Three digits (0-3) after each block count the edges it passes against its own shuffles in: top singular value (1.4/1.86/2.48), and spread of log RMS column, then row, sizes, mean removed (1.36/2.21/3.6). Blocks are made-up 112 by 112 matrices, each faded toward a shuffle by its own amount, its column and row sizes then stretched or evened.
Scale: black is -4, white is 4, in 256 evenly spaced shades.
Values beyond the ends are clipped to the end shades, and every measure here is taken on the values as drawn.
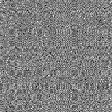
3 0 1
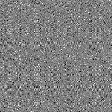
3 1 1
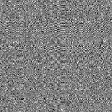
3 1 2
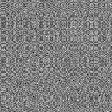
3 1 0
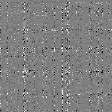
1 3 2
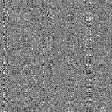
3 2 0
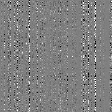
2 3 1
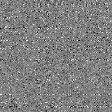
2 1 2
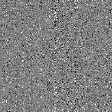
1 2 0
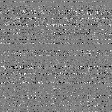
1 1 3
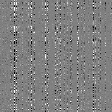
3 3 1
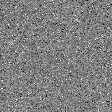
1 0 0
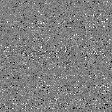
0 1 2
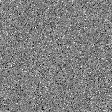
1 0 0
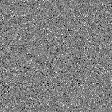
2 0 1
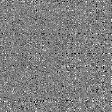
1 2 2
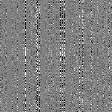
3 3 0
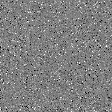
0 1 1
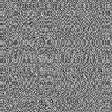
3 0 0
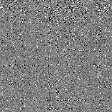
0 2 2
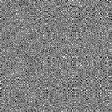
3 1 1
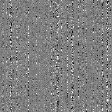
1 3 0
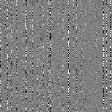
3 3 0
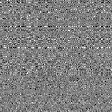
3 0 2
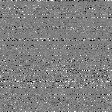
1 0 3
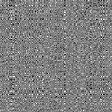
3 2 2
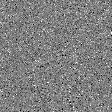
0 1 0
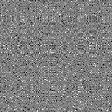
3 0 1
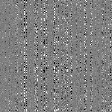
2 3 1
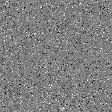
0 0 1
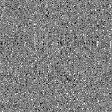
2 1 1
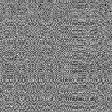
3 0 2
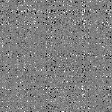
1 2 2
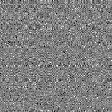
3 0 1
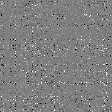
1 2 2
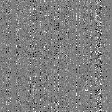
1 3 1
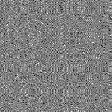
3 1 0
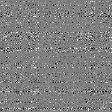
2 2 3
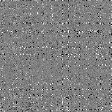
2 2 2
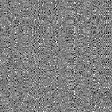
3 2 0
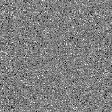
2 1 0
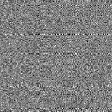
3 1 2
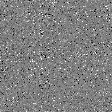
0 1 1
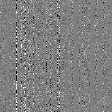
2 3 0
